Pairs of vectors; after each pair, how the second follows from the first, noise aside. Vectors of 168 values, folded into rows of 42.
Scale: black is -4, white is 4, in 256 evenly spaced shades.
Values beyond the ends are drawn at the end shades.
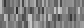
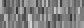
copied.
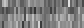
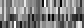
reversed, scaled up.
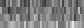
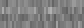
wrapped around, shrunk.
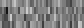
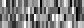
reversed, scaled up.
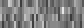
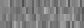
wrapped around, shrunk.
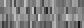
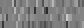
partly zeroed.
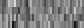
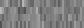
wrapped around, negated, shrunk.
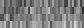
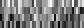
reversed, scaled up.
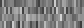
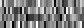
negated, scaled up.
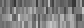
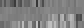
partly zeroed.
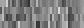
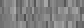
reversed, negated, shrunk.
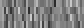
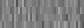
wrapped around, shrunk.
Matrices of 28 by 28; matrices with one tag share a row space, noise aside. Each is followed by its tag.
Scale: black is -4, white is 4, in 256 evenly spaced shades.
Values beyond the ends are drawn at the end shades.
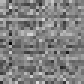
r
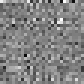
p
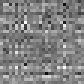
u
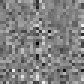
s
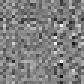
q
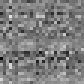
r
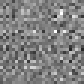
q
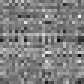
u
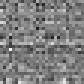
r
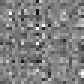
s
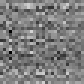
r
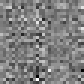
s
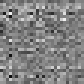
r
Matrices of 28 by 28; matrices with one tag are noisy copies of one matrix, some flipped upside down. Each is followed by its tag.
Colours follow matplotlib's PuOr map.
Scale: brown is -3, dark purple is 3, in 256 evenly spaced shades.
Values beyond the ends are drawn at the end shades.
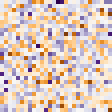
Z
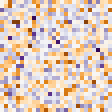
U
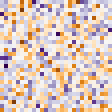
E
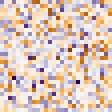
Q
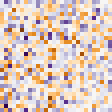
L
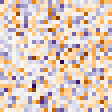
Q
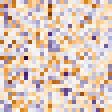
L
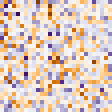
L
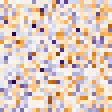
Q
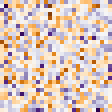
L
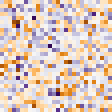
U
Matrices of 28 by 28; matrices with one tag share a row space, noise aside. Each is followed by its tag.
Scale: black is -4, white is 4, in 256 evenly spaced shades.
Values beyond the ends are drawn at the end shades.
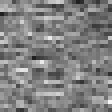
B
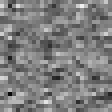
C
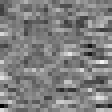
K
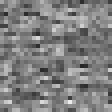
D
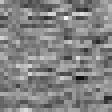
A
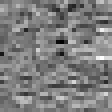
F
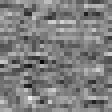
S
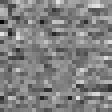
C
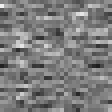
B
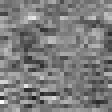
S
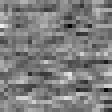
A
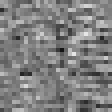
F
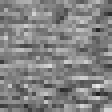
A
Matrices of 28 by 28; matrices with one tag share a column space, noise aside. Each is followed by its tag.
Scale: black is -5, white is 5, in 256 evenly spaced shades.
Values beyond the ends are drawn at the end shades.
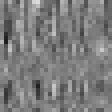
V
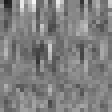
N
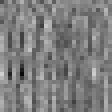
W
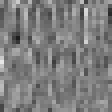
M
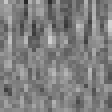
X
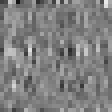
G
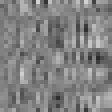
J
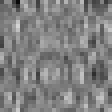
J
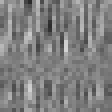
V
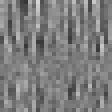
V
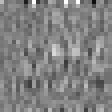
G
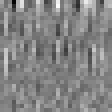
N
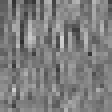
X
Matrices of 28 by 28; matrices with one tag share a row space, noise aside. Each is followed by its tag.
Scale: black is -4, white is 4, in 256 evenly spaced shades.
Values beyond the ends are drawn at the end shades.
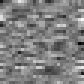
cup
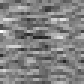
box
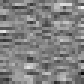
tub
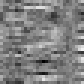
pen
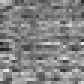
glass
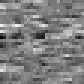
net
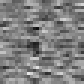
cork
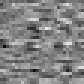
cork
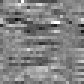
pen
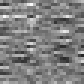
tub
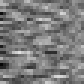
box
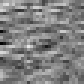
box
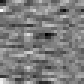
box
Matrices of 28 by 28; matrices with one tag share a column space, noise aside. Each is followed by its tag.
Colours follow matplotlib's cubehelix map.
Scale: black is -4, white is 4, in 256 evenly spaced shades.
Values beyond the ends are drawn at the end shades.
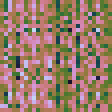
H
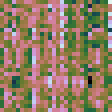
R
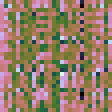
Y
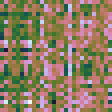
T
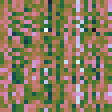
H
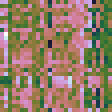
R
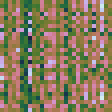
H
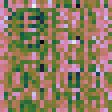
Y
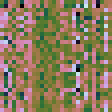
Y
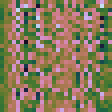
Y
